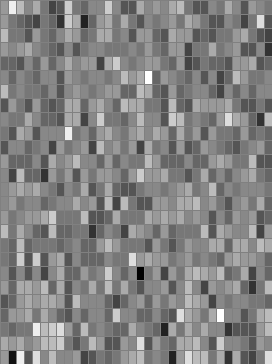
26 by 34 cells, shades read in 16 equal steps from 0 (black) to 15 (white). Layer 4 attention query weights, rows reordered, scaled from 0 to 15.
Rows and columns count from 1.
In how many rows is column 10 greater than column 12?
16
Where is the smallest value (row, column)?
20, 18
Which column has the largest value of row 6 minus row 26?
19
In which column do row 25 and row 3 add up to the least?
27
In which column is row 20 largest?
14
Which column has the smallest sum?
2
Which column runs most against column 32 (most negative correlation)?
25
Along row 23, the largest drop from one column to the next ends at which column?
29
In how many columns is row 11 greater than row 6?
13
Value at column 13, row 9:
12
